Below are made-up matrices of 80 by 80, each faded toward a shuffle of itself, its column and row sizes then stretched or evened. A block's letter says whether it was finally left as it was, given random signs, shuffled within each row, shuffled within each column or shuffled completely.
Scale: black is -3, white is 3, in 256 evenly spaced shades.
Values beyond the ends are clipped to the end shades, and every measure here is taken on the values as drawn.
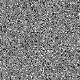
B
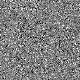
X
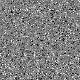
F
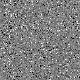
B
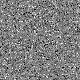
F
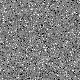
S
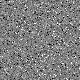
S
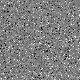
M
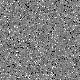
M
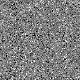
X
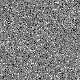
S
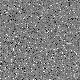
S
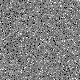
S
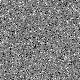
S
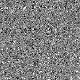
B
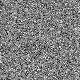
S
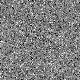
M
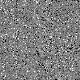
X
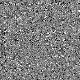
X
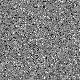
S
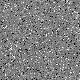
S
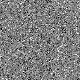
M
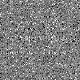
B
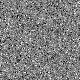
S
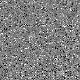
B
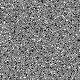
S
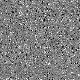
B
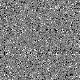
X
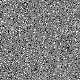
M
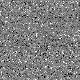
F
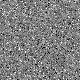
S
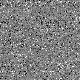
F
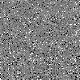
B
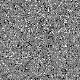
X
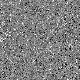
M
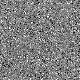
X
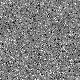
S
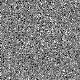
M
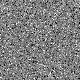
S
